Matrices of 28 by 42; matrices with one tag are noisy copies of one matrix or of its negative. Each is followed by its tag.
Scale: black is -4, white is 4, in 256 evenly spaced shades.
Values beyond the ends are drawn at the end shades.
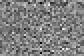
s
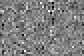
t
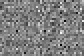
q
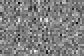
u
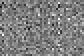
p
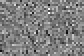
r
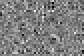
t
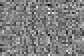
r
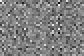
p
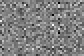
p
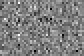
u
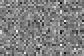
q
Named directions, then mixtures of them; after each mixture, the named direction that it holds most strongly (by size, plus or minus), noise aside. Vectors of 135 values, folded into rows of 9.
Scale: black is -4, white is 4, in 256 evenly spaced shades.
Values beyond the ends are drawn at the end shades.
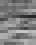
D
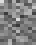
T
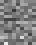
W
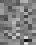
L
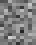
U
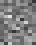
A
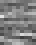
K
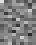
T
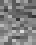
T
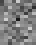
T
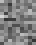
K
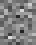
U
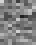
T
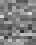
K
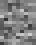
K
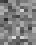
U
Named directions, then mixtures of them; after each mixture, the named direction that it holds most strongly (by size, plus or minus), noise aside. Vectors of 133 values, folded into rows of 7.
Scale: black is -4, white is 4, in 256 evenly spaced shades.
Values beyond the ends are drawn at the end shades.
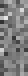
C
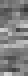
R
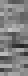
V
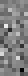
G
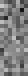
C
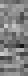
V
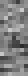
V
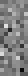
G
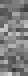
R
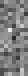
C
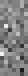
G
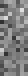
C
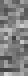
R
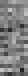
V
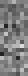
G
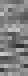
V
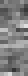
R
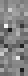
G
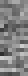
V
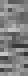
V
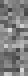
R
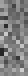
G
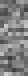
R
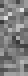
C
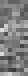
R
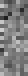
C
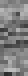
R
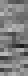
V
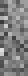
C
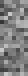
C
